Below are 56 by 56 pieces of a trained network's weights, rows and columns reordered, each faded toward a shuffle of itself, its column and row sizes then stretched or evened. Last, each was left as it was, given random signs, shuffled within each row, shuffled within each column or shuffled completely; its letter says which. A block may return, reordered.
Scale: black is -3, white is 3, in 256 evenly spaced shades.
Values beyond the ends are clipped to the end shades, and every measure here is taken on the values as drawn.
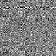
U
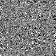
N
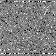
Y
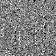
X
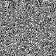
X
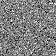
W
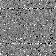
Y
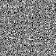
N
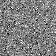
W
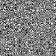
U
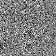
X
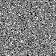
W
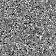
W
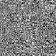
U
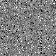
X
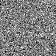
W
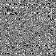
N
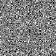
N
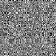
U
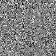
N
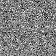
Y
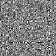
U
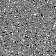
W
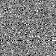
Y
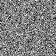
W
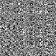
U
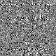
N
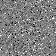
W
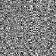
U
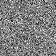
Y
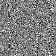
X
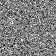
W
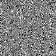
X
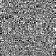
U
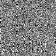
N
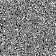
X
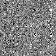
N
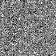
X
